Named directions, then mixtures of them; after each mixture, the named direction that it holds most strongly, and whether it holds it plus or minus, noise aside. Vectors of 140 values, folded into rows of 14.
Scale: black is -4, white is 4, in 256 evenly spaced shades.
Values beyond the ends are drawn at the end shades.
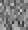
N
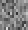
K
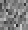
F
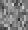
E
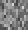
E, plus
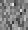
N, plus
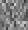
K, minus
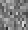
K, minus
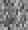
E, minus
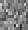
F, minus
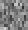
E, minus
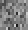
F, plus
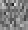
E, minus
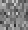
K, minus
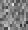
E, plus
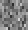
E, minus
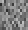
N, minus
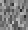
N, minus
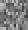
E, minus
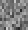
K, plus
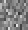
F, minus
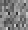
F, plus
